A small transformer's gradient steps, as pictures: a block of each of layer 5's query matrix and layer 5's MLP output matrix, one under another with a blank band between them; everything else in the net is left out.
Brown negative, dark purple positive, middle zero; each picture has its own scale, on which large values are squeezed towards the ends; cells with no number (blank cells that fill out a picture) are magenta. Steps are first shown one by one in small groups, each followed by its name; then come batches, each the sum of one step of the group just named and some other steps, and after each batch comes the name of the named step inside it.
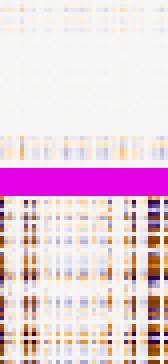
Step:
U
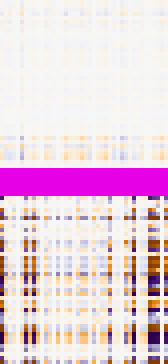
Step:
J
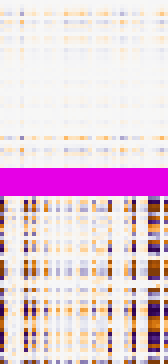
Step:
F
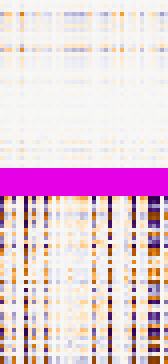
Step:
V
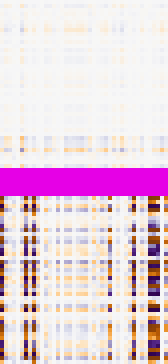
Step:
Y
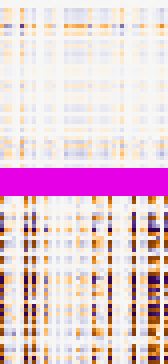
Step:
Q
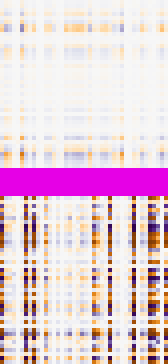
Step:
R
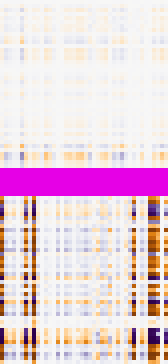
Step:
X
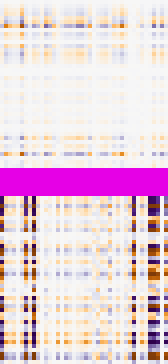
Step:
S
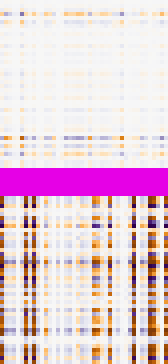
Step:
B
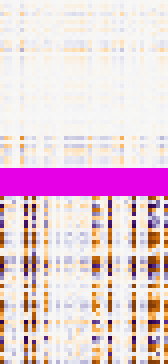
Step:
B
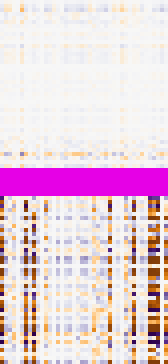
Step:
Y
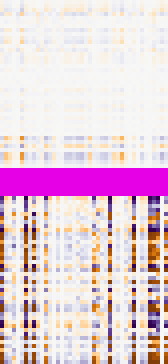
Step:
V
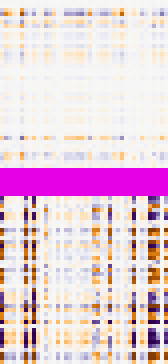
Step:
S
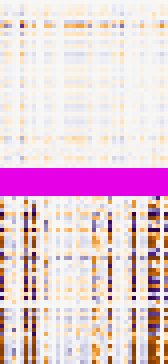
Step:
Q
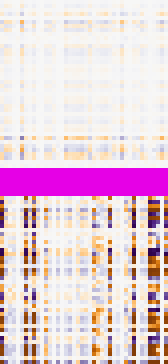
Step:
F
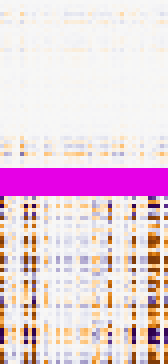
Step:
X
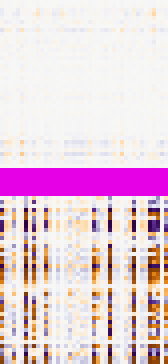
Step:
V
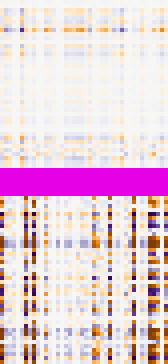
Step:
R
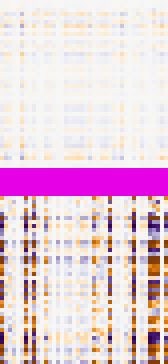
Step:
Q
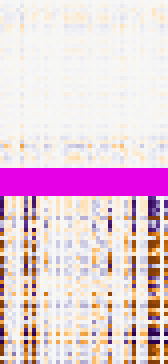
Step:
U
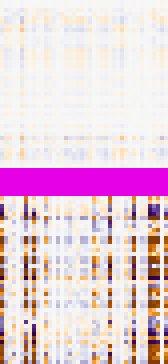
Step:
U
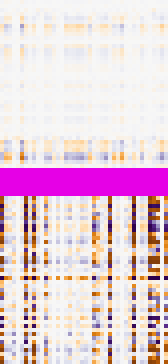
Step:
R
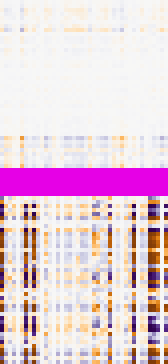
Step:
R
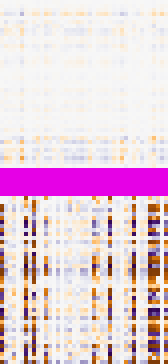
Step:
F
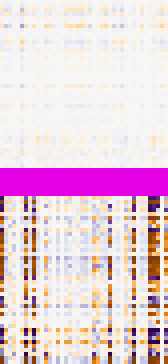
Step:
X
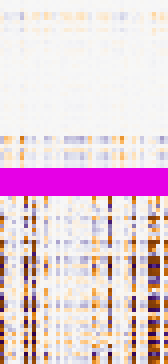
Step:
Y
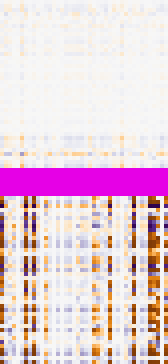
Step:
B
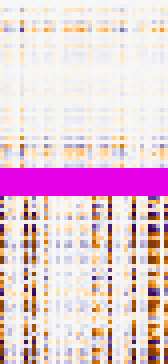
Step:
R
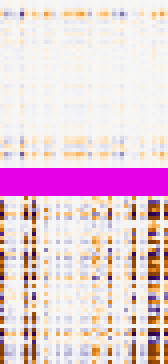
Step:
F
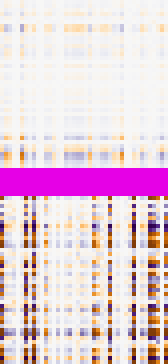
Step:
R
